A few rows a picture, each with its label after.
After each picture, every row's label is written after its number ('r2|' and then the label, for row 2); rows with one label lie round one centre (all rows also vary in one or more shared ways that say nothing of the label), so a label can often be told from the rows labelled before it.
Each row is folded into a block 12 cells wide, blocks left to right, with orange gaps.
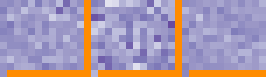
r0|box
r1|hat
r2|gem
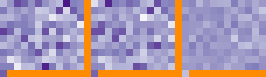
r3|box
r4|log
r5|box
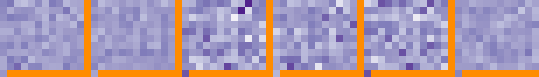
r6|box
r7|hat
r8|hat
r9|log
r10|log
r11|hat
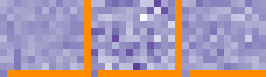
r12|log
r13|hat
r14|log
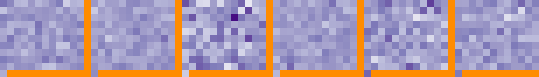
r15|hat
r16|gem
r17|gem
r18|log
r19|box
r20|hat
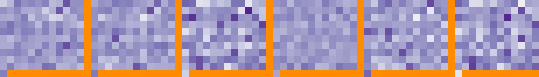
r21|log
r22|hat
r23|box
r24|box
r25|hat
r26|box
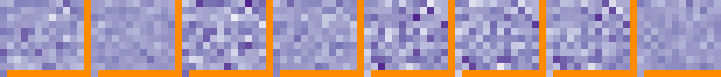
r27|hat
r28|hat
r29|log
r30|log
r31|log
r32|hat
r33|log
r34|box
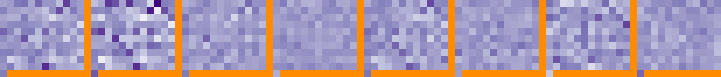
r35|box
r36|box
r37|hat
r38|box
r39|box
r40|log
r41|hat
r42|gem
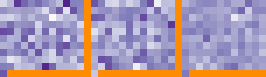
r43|log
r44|hat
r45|hat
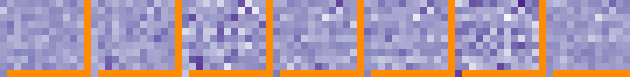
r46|gem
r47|log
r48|log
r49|hat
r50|hat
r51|log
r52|hat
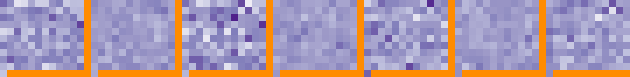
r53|hat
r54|box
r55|gem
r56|log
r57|log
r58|gem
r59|hat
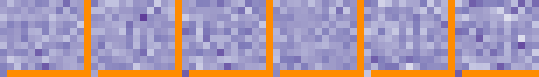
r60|gem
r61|gem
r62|gem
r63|log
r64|hat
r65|log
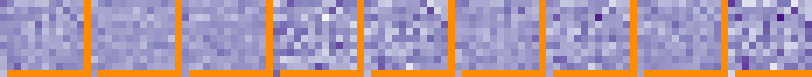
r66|box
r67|log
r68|hat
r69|log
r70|log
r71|box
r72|gem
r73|box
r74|box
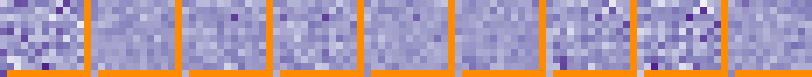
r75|gem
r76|hat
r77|gem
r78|gem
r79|gem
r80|log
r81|log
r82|log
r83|log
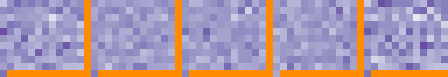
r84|log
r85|gem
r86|hat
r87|log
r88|log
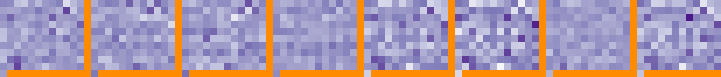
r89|log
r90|box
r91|hat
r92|hat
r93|box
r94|hat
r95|box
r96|gem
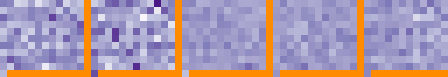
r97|hat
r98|hat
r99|box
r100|gem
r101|box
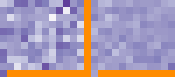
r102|hat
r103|hat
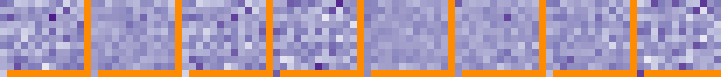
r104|box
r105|box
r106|box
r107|box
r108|hat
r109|gem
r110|box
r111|gem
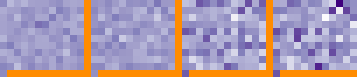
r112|gem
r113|box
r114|log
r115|hat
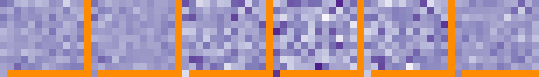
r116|box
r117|hat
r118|box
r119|log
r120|hat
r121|hat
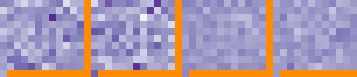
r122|gem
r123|log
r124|box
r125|log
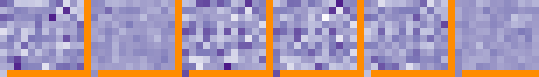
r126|box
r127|hat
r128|gem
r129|hat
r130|hat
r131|gem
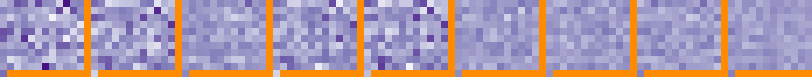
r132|box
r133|box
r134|box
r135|hat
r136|box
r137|hat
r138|gem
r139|log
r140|gem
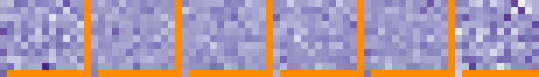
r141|gem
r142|gem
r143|gem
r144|hat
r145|box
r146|log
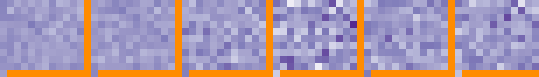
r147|box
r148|gem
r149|gem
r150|hat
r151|log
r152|box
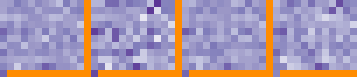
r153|gem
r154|gem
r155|gem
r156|box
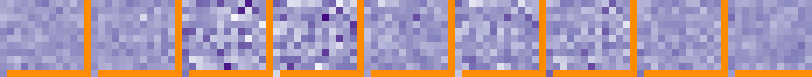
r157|gem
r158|hat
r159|box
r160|box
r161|gem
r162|hat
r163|gem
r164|gem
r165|hat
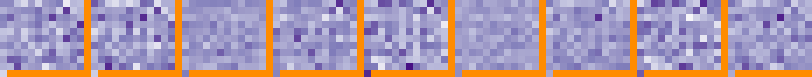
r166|log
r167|box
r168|log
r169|hat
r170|gem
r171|gem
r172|gem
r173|log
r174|gem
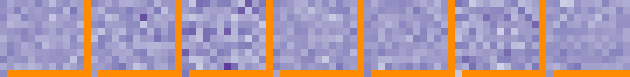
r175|hat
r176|gem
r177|gem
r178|box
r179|gem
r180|hat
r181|hat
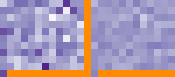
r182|hat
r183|log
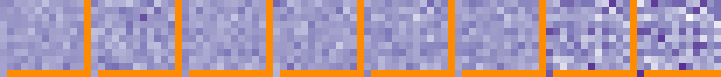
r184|box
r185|gem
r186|hat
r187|box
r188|hat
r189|log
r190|gem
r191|log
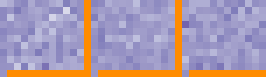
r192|hat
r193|box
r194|log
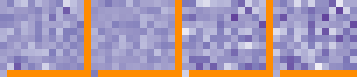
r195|log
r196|log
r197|box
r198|log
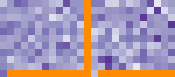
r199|log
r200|log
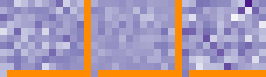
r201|hat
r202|log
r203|hat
